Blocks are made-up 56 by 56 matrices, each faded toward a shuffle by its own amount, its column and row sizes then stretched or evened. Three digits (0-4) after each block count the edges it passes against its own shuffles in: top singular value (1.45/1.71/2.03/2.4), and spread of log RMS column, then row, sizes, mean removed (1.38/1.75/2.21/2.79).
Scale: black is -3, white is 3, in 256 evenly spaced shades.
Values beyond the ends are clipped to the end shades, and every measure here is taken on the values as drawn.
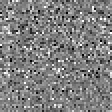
0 0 3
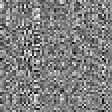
3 4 0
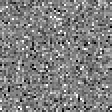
0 0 0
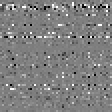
1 1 4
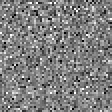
1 0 2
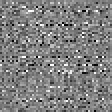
3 1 4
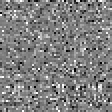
2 1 2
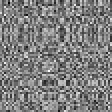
4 1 1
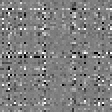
3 4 4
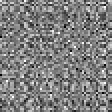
4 3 0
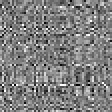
4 2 3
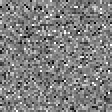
1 0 0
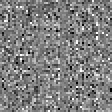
1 3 0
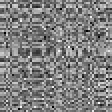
4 0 1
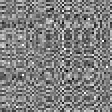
4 3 0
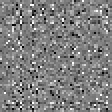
3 3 1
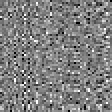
4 3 0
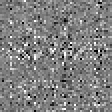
0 3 3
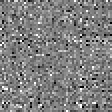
2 2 2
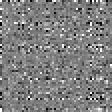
3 3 4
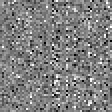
1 3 0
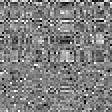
4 0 3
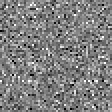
1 0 1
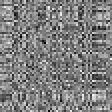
4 2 1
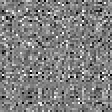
3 1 3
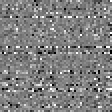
1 2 4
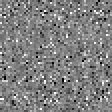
0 1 1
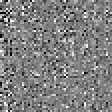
2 3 2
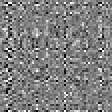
4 4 3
